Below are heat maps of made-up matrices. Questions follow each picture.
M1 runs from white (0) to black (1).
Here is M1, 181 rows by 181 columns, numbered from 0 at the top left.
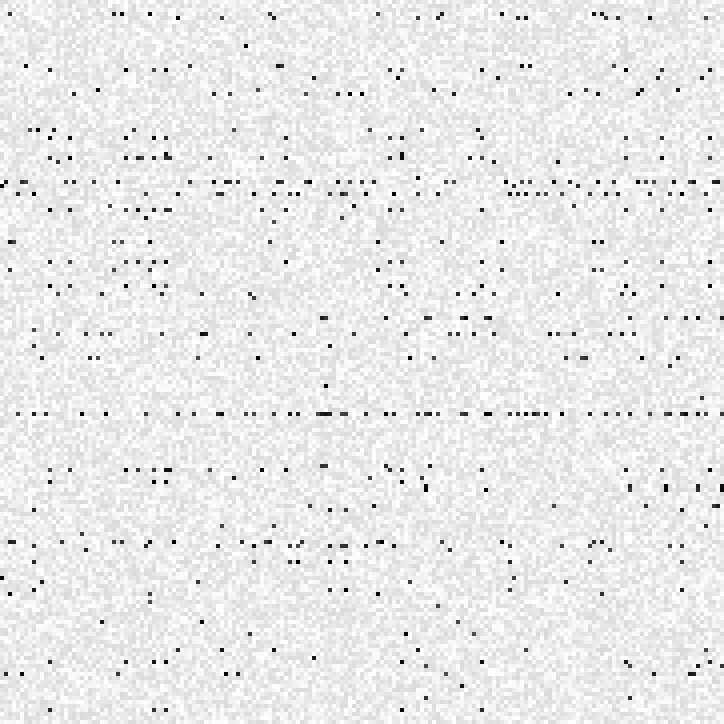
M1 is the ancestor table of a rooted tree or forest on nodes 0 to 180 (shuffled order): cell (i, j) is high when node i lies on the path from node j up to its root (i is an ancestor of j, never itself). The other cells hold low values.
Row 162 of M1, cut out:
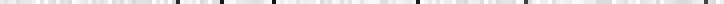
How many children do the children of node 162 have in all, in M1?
3
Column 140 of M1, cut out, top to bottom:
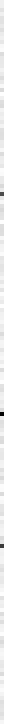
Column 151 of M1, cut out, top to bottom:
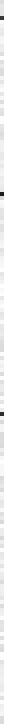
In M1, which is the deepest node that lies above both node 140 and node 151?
48
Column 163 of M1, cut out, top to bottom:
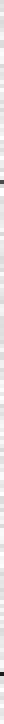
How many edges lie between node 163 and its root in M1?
2
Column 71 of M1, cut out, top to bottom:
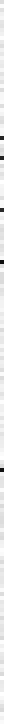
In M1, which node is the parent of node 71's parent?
65
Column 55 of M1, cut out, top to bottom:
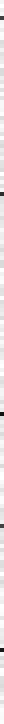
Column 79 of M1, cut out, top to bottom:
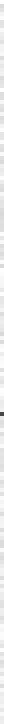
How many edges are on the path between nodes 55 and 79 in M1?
6
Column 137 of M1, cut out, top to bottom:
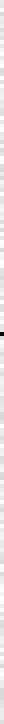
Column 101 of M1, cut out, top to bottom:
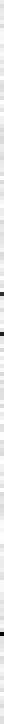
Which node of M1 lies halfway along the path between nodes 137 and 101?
73
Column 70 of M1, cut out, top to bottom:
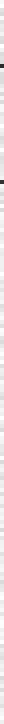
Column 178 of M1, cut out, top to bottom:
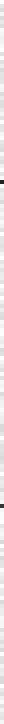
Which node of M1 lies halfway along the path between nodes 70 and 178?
45
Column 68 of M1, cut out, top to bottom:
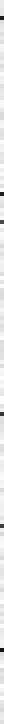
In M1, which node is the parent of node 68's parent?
131
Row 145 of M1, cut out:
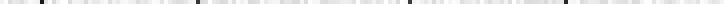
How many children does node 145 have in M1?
4
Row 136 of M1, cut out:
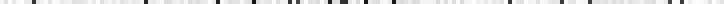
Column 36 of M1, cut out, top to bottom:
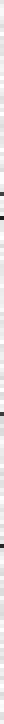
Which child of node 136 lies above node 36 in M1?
54
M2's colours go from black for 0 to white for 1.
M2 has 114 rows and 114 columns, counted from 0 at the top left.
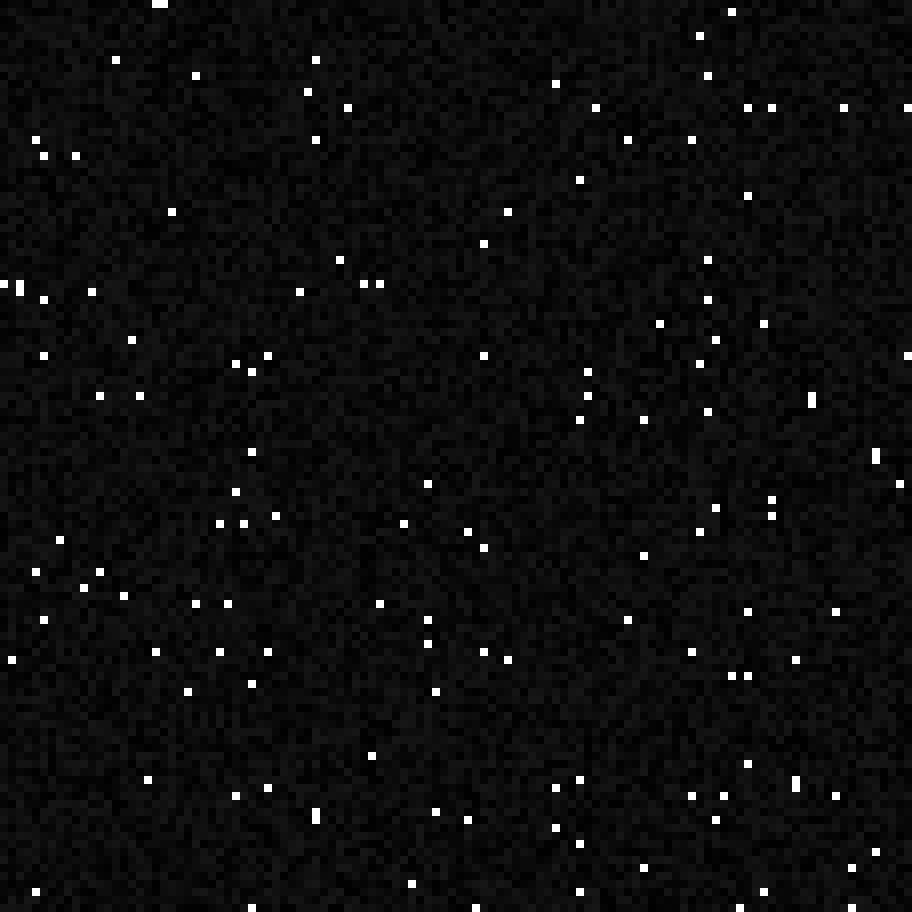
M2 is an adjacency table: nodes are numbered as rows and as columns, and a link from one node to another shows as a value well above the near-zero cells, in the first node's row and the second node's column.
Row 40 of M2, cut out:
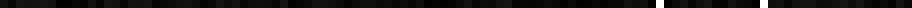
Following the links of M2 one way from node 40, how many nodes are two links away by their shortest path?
4
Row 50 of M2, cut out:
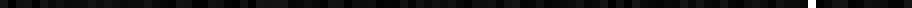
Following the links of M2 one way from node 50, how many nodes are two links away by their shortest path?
2
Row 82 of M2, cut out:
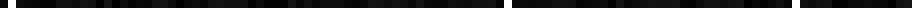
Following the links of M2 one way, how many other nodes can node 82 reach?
11
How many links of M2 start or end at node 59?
1
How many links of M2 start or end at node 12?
2
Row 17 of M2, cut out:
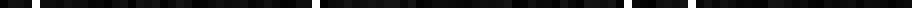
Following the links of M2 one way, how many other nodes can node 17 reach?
7
